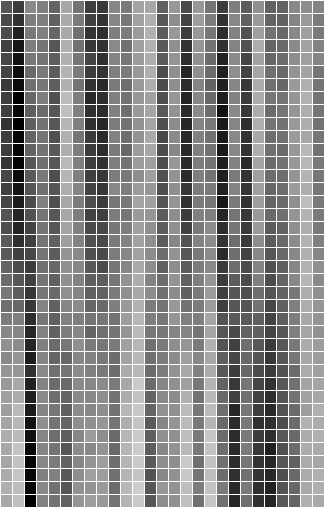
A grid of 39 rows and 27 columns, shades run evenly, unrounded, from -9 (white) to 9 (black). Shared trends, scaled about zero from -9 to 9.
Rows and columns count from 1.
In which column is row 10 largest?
2
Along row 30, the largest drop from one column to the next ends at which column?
4
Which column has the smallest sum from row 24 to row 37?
12
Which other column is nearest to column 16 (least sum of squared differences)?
1
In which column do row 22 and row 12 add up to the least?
26
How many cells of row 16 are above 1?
12
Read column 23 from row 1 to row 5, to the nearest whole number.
2 2 1 2 2
